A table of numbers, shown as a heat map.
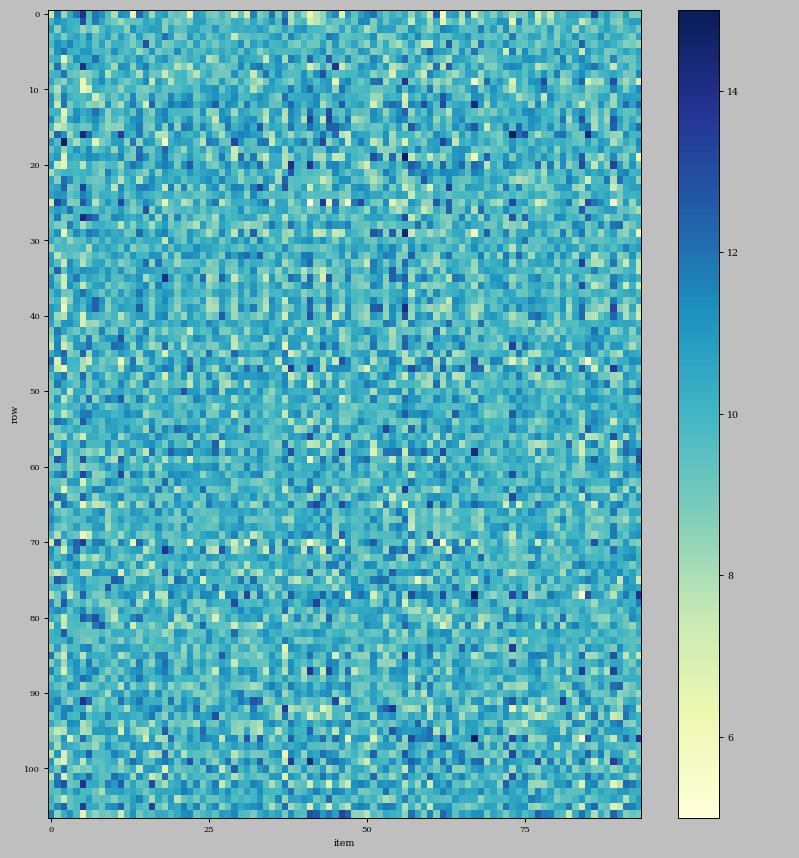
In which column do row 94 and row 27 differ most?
5
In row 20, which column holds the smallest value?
2
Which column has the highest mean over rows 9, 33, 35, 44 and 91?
56
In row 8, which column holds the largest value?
43
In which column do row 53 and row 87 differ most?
84
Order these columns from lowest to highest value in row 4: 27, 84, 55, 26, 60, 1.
60, 55, 26, 27, 1, 84
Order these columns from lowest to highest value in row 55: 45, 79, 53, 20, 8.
8, 79, 45, 20, 53
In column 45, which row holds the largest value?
7
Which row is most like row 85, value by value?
40
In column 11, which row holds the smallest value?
46
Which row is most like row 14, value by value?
87
